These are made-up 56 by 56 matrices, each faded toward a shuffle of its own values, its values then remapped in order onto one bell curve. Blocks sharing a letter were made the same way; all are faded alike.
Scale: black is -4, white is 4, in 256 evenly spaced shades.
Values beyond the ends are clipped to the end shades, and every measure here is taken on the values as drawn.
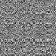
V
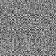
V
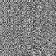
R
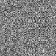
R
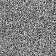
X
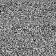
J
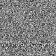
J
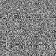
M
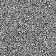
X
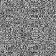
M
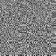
V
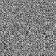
R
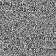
M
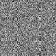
R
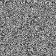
J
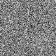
X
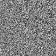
X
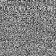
M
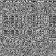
V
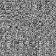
M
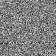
J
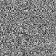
M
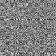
V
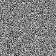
X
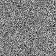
X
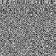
R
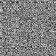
M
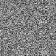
M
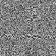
M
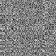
R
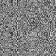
R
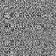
V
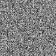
X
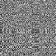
V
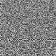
M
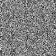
X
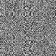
R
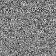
J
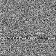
J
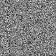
X
